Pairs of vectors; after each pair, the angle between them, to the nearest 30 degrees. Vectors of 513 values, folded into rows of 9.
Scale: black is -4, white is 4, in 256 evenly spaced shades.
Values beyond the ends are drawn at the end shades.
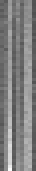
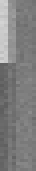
90 degrees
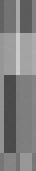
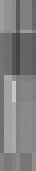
150 degrees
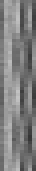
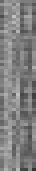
30 degrees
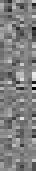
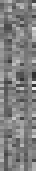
150 degrees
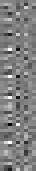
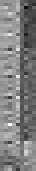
120 degrees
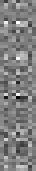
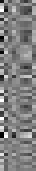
90 degrees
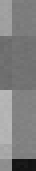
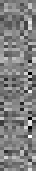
90 degrees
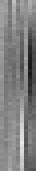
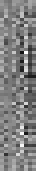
60 degrees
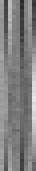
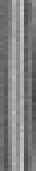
120 degrees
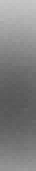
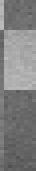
90 degrees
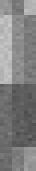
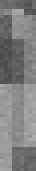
150 degrees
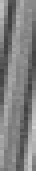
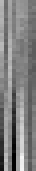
90 degrees
